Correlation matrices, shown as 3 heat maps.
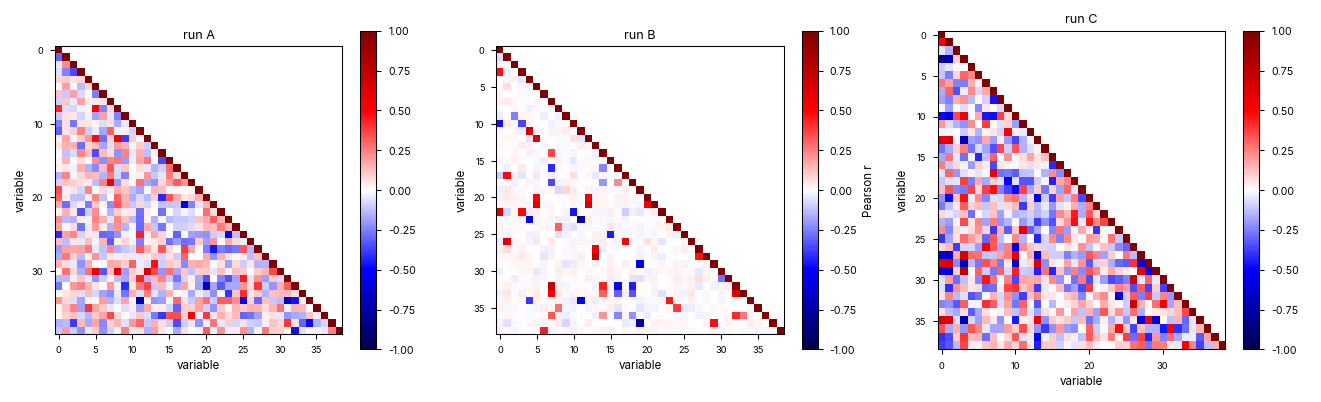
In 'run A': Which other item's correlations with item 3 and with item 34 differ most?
11
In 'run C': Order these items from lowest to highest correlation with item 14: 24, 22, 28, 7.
7, 28, 22, 24
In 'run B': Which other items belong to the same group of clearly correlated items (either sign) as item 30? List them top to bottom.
31
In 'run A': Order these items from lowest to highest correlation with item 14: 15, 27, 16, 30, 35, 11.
15, 30, 16, 35, 11, 27
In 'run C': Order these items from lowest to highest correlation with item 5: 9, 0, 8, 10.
9, 0, 8, 10
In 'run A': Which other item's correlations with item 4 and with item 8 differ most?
21
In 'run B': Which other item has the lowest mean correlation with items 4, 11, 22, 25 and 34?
23
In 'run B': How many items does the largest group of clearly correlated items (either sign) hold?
7
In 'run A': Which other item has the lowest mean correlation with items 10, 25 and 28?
0
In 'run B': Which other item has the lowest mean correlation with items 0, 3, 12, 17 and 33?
10
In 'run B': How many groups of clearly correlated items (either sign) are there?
12
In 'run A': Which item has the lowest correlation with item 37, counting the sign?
34
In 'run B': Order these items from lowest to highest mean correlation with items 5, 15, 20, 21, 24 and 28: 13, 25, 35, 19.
25, 19, 35, 13
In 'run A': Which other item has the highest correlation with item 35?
4
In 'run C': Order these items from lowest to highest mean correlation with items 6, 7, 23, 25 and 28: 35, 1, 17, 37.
37, 35, 1, 17
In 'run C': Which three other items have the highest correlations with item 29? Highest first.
3, 27, 10
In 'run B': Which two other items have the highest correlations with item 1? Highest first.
26, 17
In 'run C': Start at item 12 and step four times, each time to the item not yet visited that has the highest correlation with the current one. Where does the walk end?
24
